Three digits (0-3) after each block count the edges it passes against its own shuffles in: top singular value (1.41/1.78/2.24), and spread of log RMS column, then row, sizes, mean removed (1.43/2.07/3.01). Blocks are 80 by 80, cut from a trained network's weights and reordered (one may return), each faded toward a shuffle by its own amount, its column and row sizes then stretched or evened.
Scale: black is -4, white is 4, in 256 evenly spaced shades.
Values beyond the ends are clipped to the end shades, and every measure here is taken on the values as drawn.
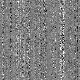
1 3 0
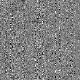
0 3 0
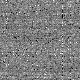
1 1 0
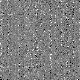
0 2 1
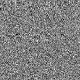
1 1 1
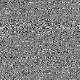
0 0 3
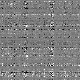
2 2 3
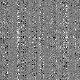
1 3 1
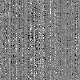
2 3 1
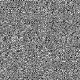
1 0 2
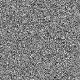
1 1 0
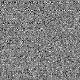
1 0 2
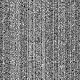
3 0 0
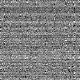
3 2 0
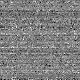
2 0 2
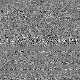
0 0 3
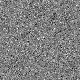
0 0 0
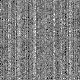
3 2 1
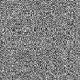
2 1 1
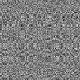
3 1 2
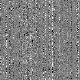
1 3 0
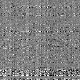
2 0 3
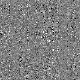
0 2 1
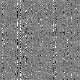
1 3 0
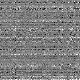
3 1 3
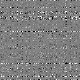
1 2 3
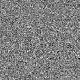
1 0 1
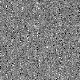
0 2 0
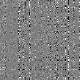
2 3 2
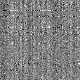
2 0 2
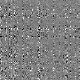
0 3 2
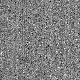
0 0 0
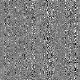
1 3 1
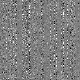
0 3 0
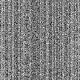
3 0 0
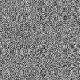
3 1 1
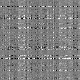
3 1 3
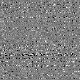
0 1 3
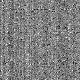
1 0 1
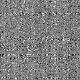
1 0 2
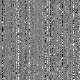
2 3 0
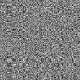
3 2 1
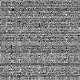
3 2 0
